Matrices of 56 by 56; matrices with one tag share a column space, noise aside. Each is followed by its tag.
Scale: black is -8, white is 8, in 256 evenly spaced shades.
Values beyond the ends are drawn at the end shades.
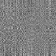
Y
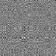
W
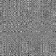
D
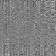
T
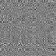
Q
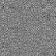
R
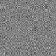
R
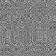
Q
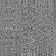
Y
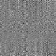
D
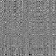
T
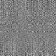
D
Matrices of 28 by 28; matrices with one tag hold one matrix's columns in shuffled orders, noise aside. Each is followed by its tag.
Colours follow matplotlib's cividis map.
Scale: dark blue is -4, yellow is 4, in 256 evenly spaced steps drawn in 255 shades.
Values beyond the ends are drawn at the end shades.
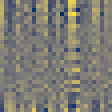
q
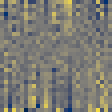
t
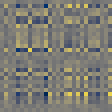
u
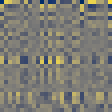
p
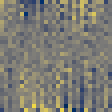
t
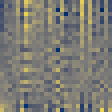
q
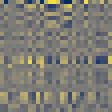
p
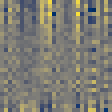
q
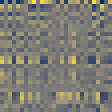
p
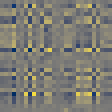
u
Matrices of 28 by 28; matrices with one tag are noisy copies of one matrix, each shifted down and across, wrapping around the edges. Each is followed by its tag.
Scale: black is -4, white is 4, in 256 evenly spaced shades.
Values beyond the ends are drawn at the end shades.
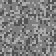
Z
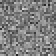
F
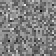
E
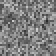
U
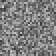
F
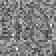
E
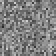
Z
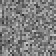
U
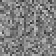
E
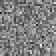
F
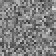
Z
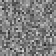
Z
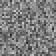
F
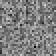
E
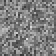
U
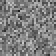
U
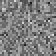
E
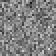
U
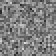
U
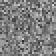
E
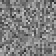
Z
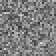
F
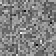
U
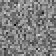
Z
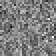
Z
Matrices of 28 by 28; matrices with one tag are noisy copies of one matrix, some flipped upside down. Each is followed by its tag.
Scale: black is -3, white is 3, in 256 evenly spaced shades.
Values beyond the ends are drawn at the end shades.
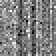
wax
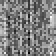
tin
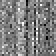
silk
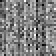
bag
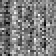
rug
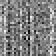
tin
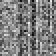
wax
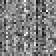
bag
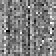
tin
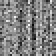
wax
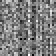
wax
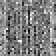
tin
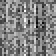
bag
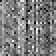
silk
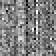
silk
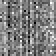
tin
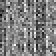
bag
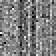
wax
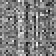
silk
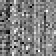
rug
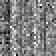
rug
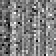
rug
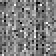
bag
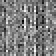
bag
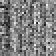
rug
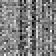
wax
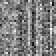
wax
